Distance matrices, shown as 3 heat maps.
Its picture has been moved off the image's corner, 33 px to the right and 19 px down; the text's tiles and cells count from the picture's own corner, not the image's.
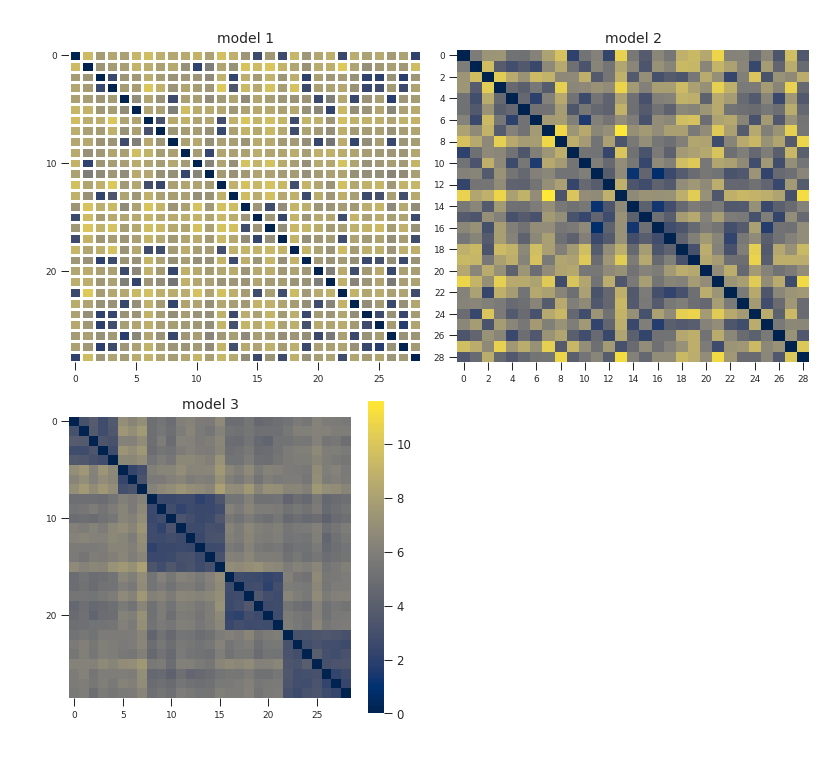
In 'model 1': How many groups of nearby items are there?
8
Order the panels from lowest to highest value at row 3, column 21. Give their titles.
model 3, model 1, model 2
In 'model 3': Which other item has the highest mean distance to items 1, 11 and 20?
7
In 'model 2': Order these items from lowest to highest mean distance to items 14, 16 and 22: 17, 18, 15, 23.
17, 18, 23, 15
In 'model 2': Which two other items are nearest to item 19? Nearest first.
18, 25
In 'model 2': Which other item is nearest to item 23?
25
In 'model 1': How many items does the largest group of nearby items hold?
7
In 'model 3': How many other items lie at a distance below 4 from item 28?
6
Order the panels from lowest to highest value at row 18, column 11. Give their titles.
model 2, model 3, model 1
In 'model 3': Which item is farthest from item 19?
15
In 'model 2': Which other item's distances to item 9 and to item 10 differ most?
6
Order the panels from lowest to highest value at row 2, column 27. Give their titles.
model 1, model 3, model 2
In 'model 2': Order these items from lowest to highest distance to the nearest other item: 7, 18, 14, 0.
14, 0, 18, 7
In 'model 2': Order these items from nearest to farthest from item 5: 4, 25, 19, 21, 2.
4, 25, 19, 2, 21
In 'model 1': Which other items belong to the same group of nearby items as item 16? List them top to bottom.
14
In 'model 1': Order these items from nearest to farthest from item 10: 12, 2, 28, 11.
11, 2, 12, 28
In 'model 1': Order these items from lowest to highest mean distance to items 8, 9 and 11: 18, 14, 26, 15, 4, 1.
26, 4, 1, 14, 18, 15
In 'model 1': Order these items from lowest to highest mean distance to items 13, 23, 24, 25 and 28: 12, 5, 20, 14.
20, 5, 14, 12
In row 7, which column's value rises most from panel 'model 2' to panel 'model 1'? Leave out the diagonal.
3
